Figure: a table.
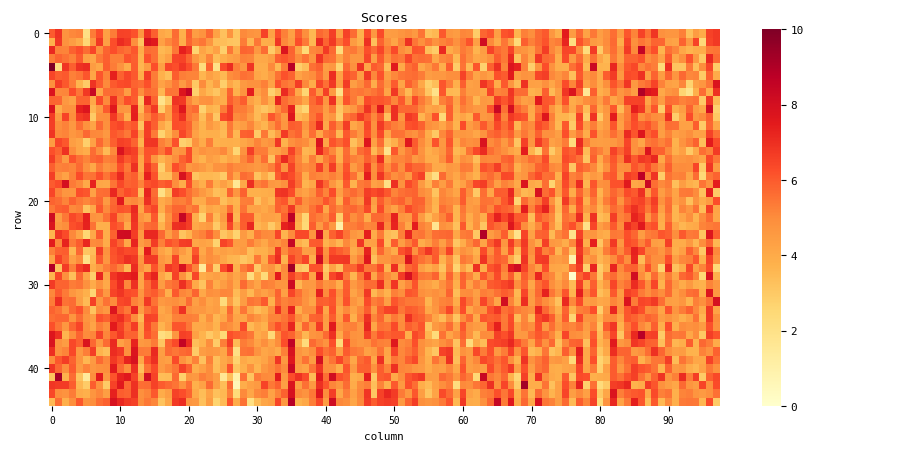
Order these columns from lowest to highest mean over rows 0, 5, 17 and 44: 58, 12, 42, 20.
42, 58, 20, 12
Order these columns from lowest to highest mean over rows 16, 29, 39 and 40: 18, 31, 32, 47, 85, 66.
31, 47, 32, 66, 18, 85
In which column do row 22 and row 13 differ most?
19
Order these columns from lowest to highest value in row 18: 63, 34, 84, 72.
34, 72, 63, 84
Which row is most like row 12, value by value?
15
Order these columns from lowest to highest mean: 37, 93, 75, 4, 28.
37, 93, 28, 4, 75
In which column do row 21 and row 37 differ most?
5
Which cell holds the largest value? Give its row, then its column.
4, 0
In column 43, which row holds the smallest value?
9
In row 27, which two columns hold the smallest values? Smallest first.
76, 5
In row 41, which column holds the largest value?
1
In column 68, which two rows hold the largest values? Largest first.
28, 4
